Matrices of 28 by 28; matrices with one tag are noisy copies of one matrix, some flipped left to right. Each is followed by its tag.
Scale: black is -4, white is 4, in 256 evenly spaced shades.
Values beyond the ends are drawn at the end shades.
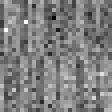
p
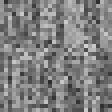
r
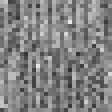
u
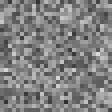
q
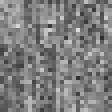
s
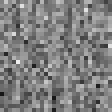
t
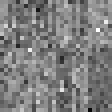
s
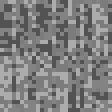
p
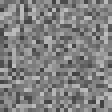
q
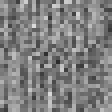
u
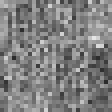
s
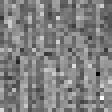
p
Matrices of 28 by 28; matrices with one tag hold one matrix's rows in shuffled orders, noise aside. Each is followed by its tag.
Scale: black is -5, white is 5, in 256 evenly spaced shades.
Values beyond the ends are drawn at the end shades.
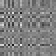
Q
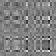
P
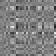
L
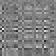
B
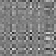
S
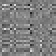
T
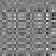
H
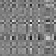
S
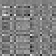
T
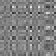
S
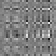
P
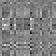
T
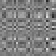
H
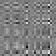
P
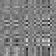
P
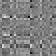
T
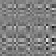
H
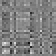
T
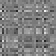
B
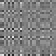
Q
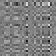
P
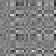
L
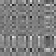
S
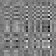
P
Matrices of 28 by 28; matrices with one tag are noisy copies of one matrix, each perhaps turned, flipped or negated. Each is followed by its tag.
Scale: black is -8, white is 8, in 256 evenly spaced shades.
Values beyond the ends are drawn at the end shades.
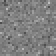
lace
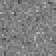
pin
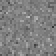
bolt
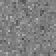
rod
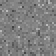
rod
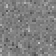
bolt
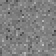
rod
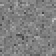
pin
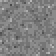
bolt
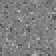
bolt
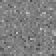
rod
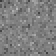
bolt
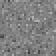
pin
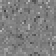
bolt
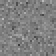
pin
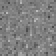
bolt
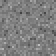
rod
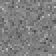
bolt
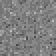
rod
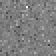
rod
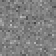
rod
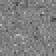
pin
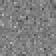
rod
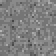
rod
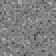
pin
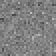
pin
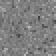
bolt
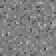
rod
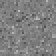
pin
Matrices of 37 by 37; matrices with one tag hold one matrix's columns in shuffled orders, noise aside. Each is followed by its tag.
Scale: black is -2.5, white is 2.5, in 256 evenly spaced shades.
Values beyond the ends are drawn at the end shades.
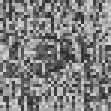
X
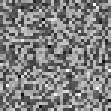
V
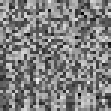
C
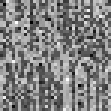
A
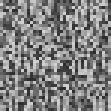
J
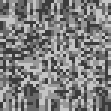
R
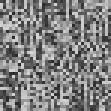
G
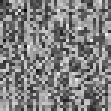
G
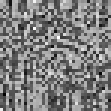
C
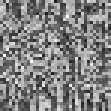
R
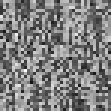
G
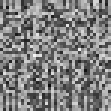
C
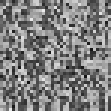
J
